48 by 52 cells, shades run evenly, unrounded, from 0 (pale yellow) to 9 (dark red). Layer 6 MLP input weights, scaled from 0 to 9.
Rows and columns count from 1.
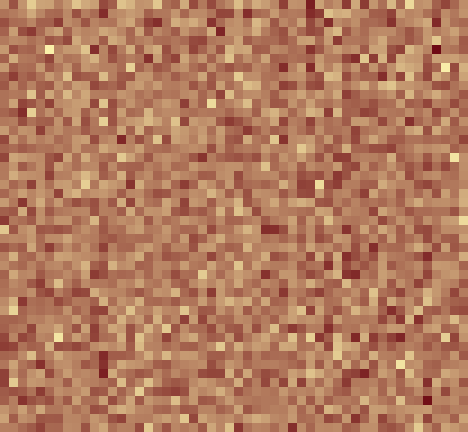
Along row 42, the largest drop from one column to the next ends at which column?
13
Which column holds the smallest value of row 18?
51
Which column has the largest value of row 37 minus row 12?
24
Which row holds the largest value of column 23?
18
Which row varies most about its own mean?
38
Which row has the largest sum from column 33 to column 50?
29
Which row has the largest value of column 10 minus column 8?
9
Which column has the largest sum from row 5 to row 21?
39
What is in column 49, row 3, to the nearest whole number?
8
